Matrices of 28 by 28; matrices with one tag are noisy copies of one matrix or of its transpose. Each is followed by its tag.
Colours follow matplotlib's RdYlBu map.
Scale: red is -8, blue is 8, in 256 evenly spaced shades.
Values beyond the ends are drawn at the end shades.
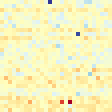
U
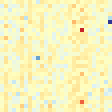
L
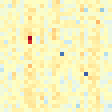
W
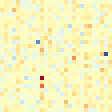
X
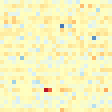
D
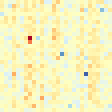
W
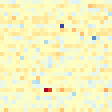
D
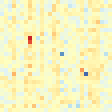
W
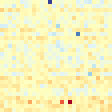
U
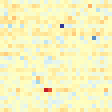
D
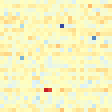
D
